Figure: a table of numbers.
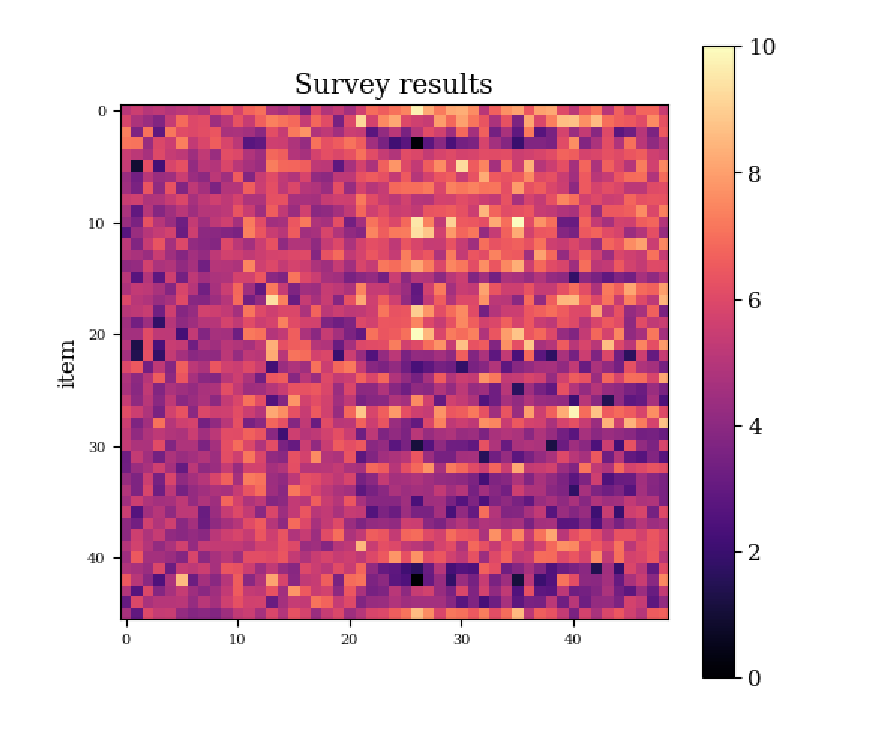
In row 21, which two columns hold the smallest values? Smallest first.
1, 3
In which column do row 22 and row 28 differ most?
45
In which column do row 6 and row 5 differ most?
30
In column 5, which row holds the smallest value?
20
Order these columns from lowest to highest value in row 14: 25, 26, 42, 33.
42, 33, 25, 26
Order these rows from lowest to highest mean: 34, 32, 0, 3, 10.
34, 3, 32, 10, 0
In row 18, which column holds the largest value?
26
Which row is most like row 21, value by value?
5
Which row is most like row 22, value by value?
43
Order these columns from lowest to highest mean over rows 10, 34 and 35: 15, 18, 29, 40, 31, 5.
40, 5, 31, 18, 29, 15
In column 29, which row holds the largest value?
10
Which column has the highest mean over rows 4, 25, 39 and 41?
21
